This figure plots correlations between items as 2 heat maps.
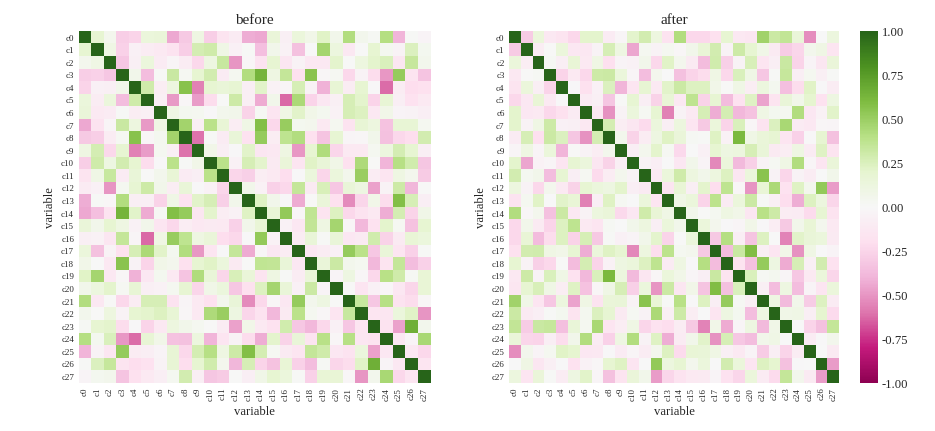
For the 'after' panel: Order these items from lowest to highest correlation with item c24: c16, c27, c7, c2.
c2, c7, c27, c16
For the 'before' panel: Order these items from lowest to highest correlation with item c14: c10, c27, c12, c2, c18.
c2, c12, c27, c10, c18
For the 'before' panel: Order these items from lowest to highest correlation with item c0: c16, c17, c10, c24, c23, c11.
c10, c11, c16, c23, c17, c24
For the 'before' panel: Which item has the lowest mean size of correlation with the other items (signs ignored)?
c6
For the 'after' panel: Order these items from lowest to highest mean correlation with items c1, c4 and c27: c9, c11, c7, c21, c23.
c9, c23, c7, c21, c11
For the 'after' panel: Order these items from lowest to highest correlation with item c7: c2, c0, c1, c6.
c6, c1, c2, c0
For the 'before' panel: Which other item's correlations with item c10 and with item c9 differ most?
c4
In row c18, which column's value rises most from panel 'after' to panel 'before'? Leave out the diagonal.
c3
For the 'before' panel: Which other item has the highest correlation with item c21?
c17
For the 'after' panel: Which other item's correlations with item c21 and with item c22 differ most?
c11
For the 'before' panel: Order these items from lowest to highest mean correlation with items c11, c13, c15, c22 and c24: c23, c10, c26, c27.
c23, c27, c26, c10
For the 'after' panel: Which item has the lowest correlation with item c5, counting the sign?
c21
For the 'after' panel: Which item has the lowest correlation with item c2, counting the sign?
c16
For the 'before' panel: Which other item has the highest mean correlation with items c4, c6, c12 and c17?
c8
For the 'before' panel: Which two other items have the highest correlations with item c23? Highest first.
c26, c16
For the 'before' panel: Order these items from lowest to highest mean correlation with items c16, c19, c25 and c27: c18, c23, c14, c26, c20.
c23, c26, c20, c18, c14
